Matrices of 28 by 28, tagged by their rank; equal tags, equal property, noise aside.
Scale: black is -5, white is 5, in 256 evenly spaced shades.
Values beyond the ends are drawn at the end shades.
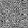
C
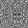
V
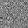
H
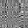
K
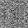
C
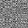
H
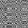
V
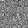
H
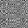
H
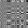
K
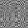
V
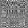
H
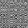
H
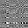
K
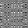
K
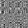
V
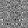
H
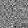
C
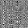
H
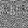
H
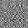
H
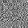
C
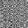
H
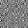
H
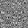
C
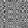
K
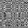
V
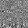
C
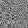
C
